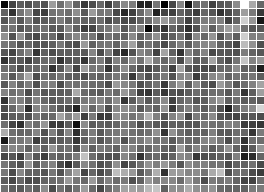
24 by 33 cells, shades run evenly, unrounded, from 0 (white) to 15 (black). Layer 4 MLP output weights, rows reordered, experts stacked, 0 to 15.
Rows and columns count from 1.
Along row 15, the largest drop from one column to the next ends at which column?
15
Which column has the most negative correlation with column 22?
13
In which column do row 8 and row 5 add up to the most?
8
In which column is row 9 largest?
33
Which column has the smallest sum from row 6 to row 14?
31
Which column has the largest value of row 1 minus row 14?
21
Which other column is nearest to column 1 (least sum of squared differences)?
14
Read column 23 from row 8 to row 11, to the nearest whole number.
11 5 7 6
